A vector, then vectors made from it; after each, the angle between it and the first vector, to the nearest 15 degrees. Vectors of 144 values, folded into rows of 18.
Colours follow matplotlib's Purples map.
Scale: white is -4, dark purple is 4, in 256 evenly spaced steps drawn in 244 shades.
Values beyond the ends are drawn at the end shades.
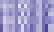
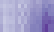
60 degrees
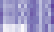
60 degrees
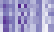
165 degrees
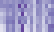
135 degrees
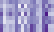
15 degrees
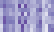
165 degrees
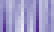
90 degrees
